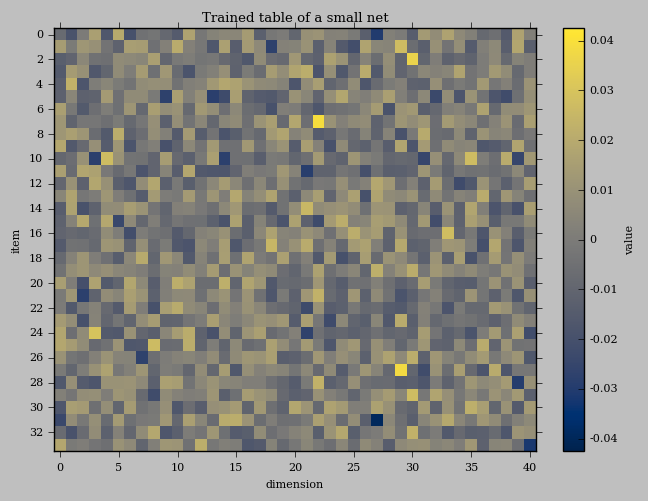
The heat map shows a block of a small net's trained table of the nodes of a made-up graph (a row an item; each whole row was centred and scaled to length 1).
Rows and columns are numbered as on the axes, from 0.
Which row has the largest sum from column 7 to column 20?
4
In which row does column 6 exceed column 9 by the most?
5
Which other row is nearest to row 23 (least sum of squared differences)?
9
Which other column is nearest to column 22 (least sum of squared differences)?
25
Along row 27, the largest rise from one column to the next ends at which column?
29
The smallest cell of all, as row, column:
31, 27
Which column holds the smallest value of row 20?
2
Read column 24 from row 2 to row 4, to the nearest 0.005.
0.01 -0.015 -0.005
